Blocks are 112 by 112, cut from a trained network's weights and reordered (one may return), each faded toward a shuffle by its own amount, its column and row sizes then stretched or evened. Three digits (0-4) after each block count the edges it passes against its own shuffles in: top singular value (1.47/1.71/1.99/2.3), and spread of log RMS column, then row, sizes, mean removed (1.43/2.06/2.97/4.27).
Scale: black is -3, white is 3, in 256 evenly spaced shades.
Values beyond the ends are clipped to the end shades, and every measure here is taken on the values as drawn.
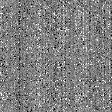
2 2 1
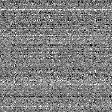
4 2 2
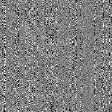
3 4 1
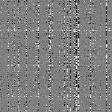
3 4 1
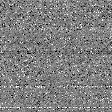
1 0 2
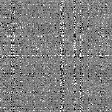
2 3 2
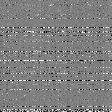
3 0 4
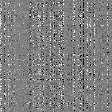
3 4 2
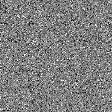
0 1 1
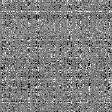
3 3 1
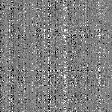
3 3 2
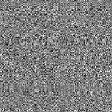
3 2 3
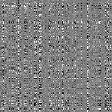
4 4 3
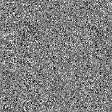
0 2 1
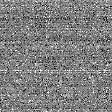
2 1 1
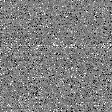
0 1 1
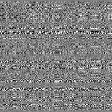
4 0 4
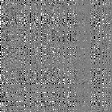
3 4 3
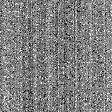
3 0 1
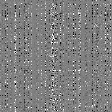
1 4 2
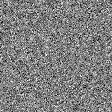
1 0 0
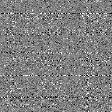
1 2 3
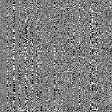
3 4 1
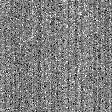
2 0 0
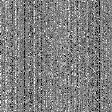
4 3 0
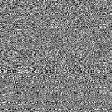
3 1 3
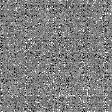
1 2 0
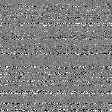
1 0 4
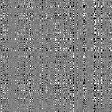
4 4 3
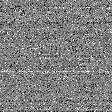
1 0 1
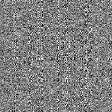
3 3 1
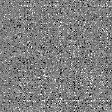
0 2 1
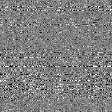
2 1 4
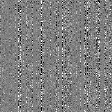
2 4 0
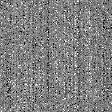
2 2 1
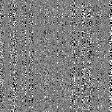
1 4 2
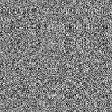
4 1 2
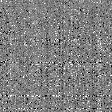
1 1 2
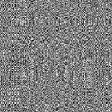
4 3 1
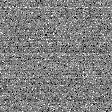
1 0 0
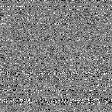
2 1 4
